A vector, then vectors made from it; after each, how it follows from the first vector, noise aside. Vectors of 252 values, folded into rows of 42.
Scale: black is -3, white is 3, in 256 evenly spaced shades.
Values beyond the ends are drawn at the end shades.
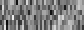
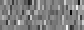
reversed, negated, partly zeroed.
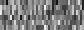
wrapped around, negated.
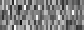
wrapped around, negated.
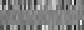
wrapped around, partly zeroed.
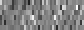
reversed, negated, partly zeroed.
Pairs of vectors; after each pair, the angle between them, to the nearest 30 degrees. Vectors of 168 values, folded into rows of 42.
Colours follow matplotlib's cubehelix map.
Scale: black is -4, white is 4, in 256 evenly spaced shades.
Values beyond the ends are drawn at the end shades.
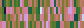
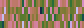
120 degrees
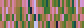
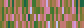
150 degrees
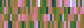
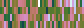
30 degrees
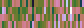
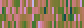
150 degrees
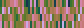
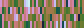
150 degrees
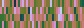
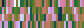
150 degrees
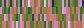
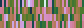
30 degrees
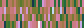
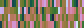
90 degrees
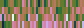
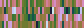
90 degrees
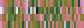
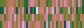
150 degrees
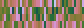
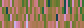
90 degrees
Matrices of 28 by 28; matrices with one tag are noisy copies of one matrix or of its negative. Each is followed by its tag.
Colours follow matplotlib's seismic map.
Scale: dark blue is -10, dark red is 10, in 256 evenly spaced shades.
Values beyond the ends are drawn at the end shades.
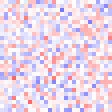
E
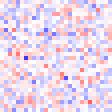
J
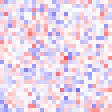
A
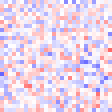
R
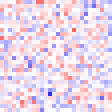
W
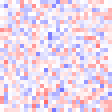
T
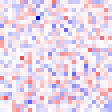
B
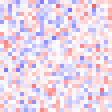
W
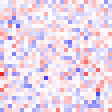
R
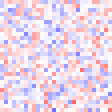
T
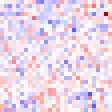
W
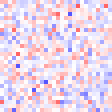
J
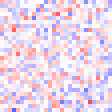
J
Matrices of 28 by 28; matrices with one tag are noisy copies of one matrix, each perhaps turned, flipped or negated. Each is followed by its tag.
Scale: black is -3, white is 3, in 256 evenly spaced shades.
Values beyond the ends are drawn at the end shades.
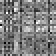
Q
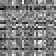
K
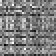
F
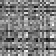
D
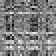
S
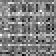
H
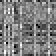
Q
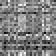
S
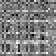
H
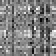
S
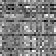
Q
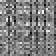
F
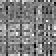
Q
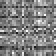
K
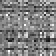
D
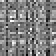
K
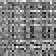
F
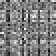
K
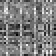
Q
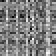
K
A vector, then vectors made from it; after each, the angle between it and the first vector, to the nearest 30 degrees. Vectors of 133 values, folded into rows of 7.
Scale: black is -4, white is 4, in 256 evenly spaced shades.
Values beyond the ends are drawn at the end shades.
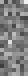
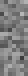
60 degrees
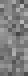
90 degrees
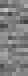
60 degrees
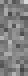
30 degrees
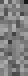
150 degrees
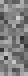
90 degrees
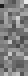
60 degrees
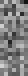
150 degrees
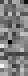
150 degrees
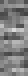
120 degrees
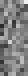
60 degrees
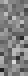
90 degrees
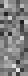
90 degrees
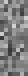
120 degrees
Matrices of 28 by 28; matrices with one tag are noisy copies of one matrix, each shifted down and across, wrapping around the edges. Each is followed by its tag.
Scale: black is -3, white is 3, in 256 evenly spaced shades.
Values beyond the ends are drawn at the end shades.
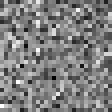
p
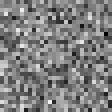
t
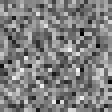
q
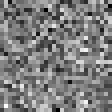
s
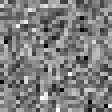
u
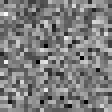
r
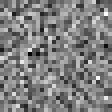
u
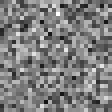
r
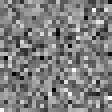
p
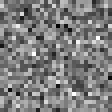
t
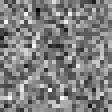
q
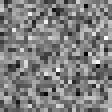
q
